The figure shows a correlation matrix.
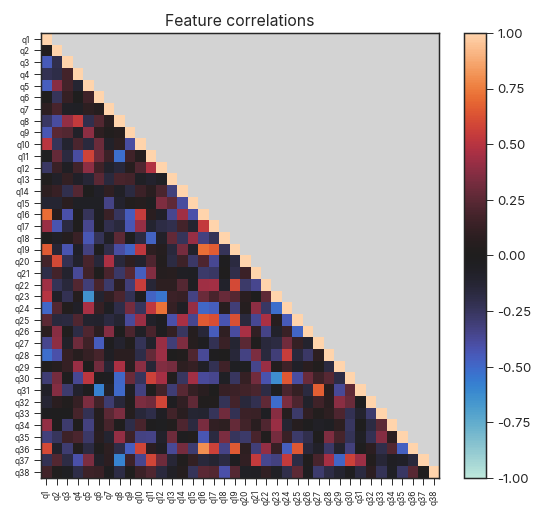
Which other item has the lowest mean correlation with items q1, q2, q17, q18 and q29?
q28
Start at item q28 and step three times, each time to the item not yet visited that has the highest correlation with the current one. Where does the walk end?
q32
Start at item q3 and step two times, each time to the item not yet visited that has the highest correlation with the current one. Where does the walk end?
q4
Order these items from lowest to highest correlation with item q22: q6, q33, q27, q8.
q27, q33, q8, q6
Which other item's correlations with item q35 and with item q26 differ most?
q20
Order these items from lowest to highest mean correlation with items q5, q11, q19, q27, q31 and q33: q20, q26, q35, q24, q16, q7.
q35, q26, q7, q16, q20, q24
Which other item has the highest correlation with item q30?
q24
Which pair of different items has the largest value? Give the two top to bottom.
q16, q36
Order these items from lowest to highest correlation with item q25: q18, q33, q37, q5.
q18, q33, q37, q5
